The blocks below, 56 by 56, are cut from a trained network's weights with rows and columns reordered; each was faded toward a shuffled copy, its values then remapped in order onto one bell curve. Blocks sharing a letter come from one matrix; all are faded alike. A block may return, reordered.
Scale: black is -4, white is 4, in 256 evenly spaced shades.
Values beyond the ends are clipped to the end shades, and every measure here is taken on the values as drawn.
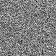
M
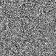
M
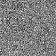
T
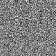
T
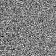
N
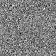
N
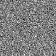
T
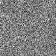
T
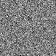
M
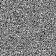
M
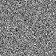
T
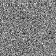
N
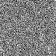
M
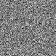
N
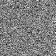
T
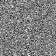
T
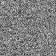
N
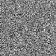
T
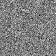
M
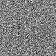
M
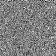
N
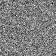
M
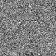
N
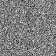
M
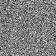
M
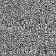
T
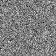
M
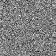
N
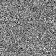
T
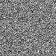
N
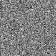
M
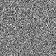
N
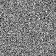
M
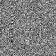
T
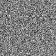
T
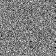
T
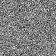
M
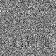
N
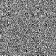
T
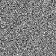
N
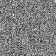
T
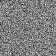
M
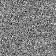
M
